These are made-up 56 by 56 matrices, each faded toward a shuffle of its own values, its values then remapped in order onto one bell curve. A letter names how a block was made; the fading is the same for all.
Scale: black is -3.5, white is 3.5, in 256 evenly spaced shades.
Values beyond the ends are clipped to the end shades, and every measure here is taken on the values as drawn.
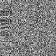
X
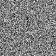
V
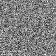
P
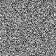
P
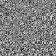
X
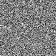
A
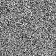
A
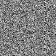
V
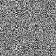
X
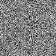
V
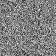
P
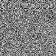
X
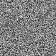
P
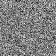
A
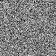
A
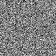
P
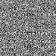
X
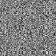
X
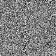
V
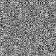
X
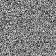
P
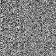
V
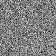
P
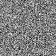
P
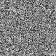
P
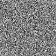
V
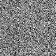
V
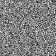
V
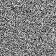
A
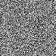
P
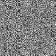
X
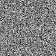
V
